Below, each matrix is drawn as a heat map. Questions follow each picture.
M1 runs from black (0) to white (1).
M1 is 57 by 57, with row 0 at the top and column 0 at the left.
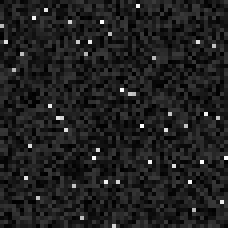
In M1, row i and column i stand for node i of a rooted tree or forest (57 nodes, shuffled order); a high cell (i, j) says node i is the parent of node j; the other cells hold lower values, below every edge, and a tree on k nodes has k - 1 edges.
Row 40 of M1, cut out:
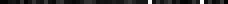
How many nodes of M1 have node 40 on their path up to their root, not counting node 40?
4
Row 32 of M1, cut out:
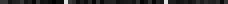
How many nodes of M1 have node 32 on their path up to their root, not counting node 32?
3
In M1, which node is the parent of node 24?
37
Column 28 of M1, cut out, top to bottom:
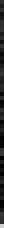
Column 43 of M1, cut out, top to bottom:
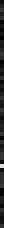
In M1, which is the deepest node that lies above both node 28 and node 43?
39
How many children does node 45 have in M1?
3
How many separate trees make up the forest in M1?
11
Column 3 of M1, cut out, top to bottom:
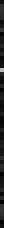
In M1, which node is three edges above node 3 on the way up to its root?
13
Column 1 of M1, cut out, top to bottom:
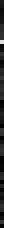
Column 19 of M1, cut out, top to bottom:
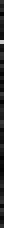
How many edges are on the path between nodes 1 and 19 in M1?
2
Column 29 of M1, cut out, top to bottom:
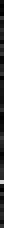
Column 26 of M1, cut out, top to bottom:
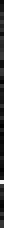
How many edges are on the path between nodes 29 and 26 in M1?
2
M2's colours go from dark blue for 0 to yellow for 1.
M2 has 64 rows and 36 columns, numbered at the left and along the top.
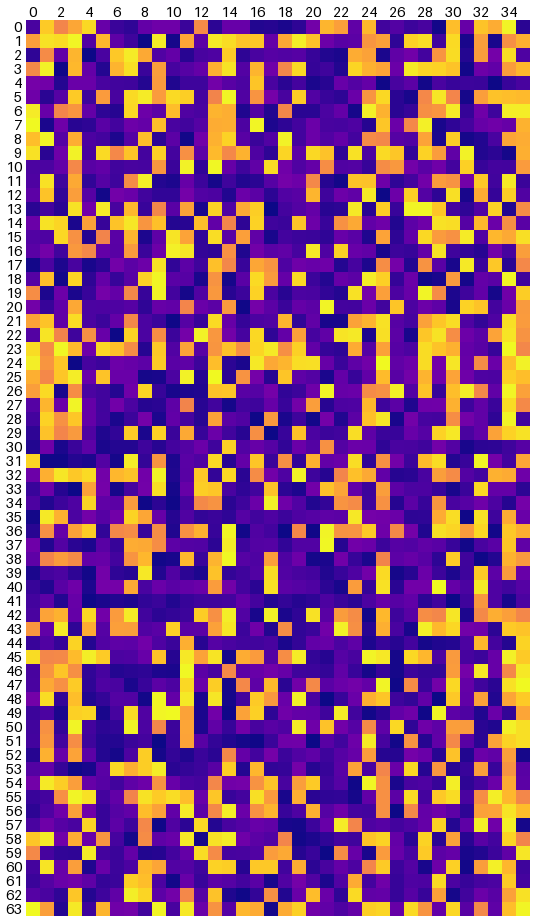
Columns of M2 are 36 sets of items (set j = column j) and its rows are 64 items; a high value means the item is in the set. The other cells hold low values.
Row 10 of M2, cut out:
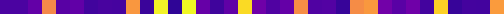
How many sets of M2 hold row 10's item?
10
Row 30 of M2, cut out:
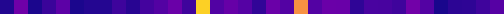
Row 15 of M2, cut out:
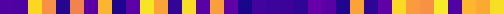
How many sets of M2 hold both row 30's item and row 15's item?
0
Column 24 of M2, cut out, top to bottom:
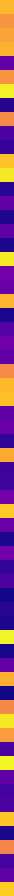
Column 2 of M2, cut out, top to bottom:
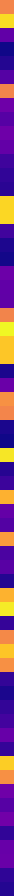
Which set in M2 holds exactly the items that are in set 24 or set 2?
30
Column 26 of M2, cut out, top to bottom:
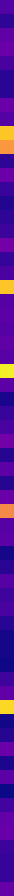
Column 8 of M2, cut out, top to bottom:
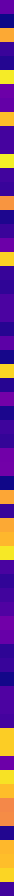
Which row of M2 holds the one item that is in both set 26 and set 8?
26
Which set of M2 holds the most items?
34
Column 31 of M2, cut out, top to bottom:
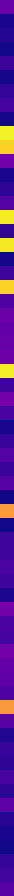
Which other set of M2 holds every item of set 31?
35
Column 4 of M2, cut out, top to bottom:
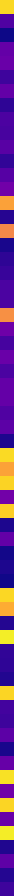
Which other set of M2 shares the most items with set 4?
22
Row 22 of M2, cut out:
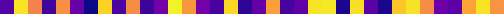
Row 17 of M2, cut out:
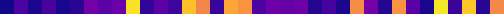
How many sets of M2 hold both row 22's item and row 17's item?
7
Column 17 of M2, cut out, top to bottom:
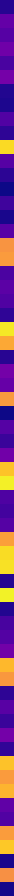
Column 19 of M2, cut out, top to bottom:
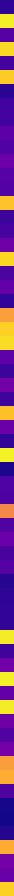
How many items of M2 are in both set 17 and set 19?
7
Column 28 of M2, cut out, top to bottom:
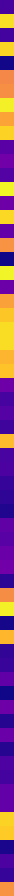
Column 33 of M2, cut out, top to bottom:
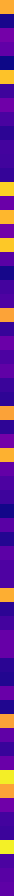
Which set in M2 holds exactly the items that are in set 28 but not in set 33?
0
